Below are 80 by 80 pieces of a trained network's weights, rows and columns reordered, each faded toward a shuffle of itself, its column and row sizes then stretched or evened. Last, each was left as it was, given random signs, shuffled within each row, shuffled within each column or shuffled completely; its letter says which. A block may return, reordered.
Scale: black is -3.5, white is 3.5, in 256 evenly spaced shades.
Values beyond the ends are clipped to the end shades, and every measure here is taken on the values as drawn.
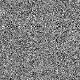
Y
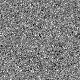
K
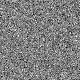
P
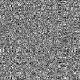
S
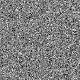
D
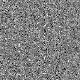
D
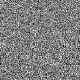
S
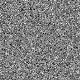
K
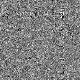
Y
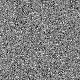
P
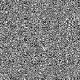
S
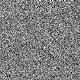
Y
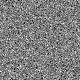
P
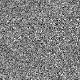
Y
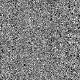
D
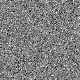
P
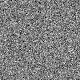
P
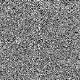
Y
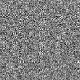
S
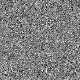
Y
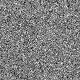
P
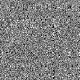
S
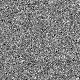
P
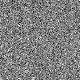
D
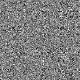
Y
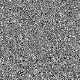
Y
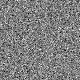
P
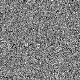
K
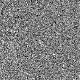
D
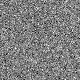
P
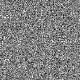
Y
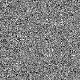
Y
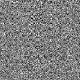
S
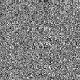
S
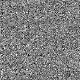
Y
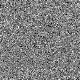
K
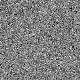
P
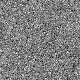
P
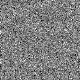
D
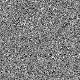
K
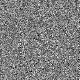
D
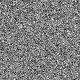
P
